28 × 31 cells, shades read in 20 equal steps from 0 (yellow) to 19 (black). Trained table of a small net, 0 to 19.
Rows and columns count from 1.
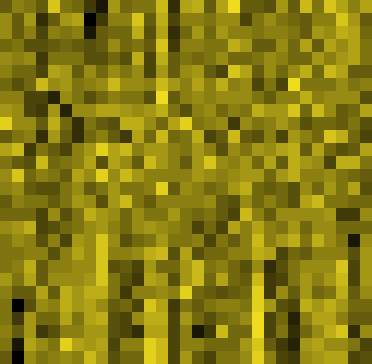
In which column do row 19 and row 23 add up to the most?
30
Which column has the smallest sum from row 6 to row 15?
14
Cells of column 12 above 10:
5
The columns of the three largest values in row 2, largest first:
8, 4, 9
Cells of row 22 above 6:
17
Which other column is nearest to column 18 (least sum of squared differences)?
11
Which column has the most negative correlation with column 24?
6
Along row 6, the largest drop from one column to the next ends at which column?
20
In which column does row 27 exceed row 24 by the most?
23
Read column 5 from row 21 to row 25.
8 7 11 8 10
